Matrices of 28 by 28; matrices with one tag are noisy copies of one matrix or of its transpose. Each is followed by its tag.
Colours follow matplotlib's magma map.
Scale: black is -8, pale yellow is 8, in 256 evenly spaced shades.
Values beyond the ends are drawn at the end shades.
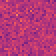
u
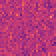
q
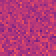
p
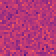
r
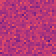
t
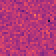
r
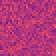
u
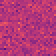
q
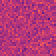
r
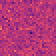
p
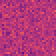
u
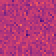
t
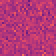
t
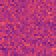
q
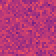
p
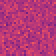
r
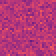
p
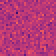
r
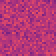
u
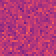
p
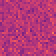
p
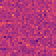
q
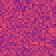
r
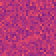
t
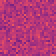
t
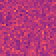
r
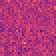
p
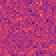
p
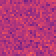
p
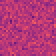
u
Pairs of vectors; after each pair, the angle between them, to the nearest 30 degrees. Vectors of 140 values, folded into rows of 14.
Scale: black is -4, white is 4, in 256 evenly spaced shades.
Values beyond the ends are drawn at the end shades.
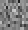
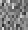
90 degrees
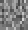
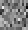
90 degrees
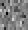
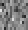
30 degrees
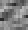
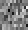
60 degrees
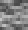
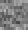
150 degrees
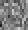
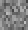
120 degrees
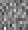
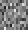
30 degrees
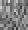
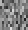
90 degrees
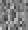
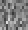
30 degrees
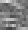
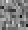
60 degrees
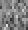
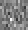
120 degrees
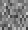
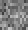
150 degrees
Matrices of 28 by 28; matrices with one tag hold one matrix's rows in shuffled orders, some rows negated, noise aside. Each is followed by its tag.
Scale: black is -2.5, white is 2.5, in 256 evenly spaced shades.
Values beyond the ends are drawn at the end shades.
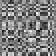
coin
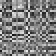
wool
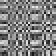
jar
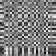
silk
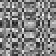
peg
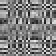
jar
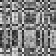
peg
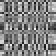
silk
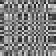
silk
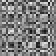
coin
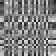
silk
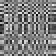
silk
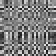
silk
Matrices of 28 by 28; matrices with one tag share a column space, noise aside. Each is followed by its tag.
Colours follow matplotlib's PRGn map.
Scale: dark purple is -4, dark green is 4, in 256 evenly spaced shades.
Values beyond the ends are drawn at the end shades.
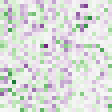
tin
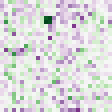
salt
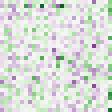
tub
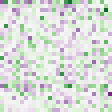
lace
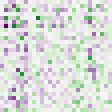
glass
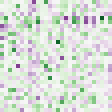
salt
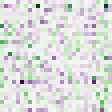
tub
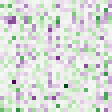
salt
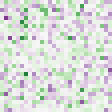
glass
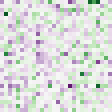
lace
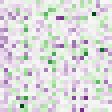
tin
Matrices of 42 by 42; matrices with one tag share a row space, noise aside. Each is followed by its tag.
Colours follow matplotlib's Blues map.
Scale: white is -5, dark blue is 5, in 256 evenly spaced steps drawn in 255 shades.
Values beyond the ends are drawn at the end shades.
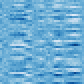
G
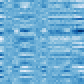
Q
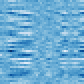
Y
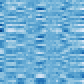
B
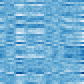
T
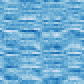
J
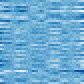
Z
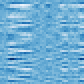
Y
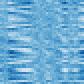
Y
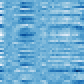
Q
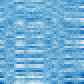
T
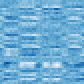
J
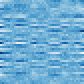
Z
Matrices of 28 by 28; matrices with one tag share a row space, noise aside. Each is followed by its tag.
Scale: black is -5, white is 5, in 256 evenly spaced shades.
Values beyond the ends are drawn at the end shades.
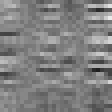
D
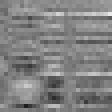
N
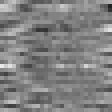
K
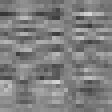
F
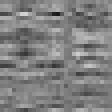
F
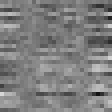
D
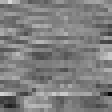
K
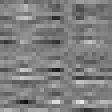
F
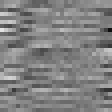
K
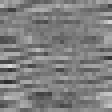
K
